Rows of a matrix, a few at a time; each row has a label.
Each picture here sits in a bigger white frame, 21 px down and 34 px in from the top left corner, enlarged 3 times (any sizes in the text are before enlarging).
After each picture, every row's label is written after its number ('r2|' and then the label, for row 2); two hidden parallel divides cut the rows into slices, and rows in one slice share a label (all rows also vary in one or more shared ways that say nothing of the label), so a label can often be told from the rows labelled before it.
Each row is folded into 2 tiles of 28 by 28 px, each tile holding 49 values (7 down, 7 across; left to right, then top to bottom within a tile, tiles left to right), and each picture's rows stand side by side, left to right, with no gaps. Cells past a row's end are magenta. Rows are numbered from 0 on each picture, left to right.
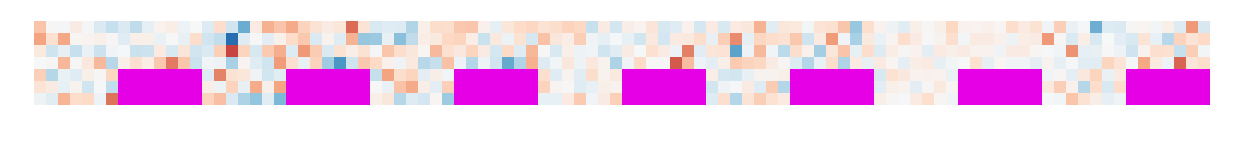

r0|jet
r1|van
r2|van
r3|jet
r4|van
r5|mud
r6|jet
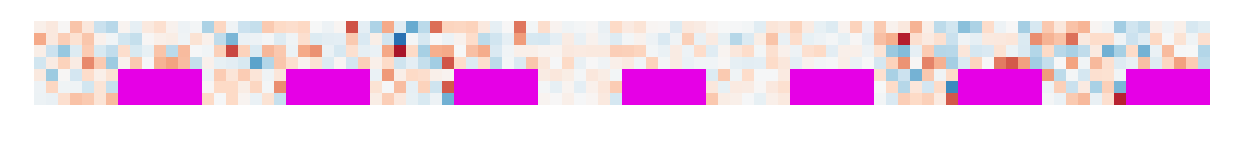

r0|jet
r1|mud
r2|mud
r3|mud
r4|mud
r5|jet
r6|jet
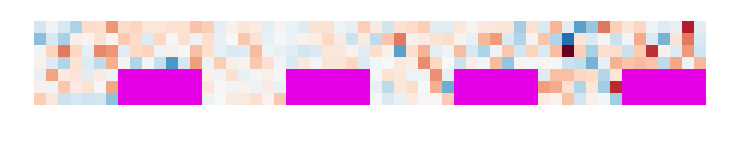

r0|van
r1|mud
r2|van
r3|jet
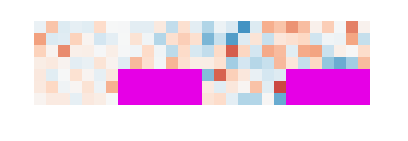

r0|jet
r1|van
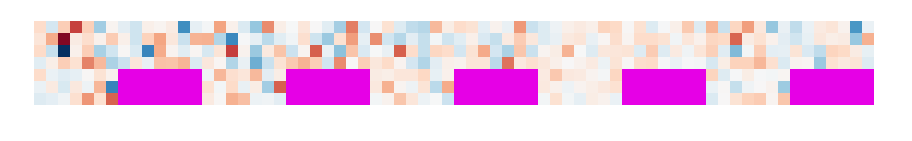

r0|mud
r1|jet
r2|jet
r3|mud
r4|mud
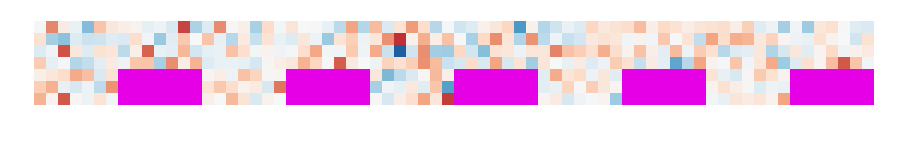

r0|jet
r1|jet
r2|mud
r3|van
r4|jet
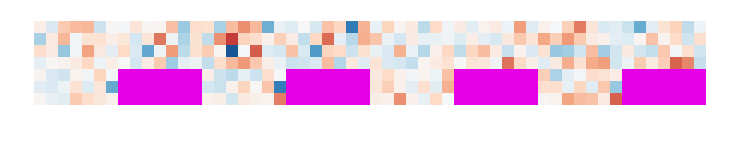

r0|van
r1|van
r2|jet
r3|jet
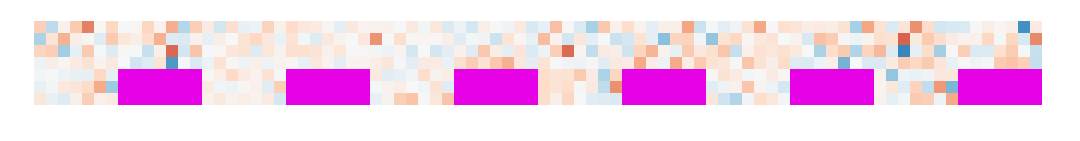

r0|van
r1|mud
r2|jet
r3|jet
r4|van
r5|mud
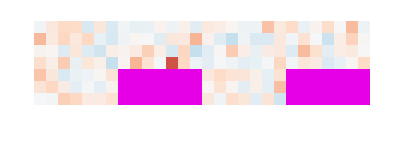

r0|jet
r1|mud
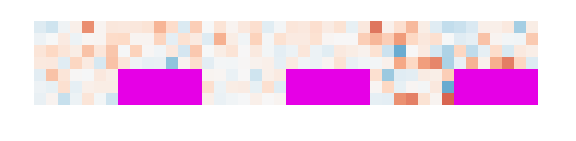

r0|van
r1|mud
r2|jet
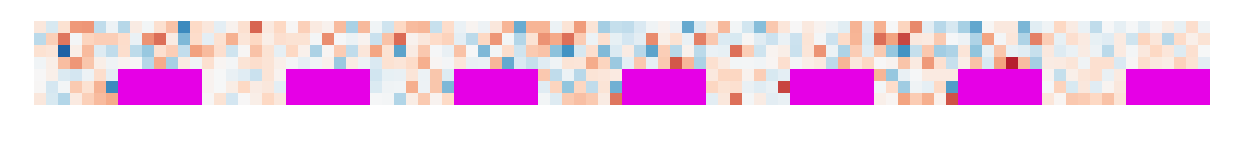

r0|van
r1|van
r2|van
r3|jet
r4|jet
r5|jet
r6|jet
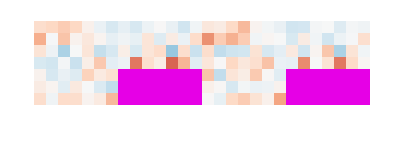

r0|jet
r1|jet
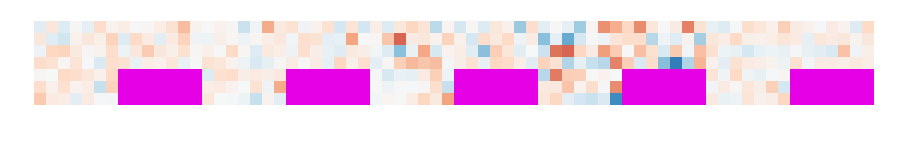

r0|mud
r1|mud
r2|mud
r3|van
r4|mud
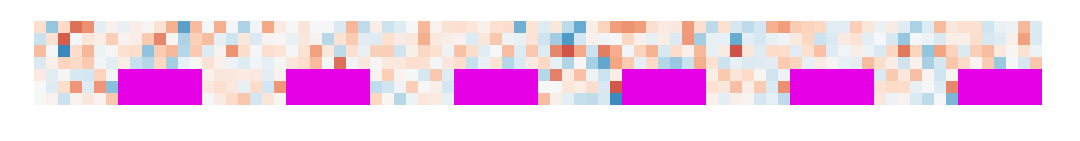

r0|van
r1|jet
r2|van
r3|van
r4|mud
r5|mud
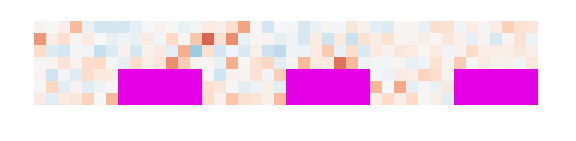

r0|jet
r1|jet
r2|mud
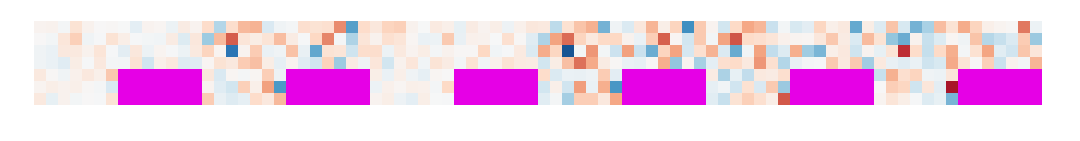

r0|mud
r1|van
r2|mud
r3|van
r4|mud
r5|mud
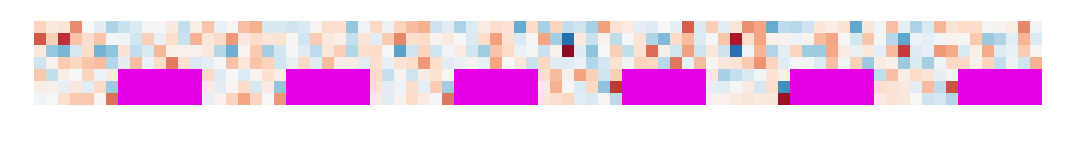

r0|jet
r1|mud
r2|mud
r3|jet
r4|mud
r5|mud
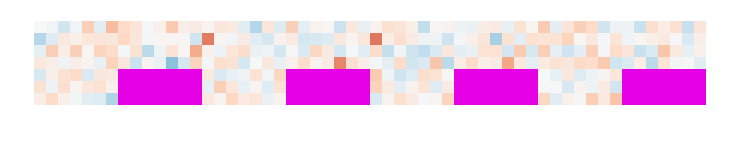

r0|van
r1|jet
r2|jet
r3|mud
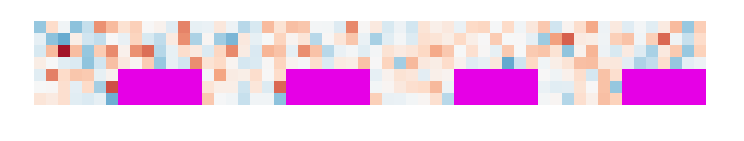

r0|mud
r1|mud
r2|van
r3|van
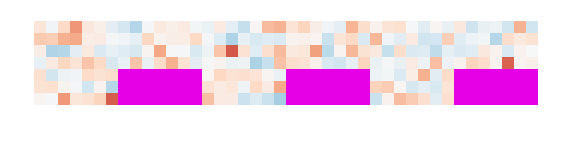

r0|jet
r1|mud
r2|jet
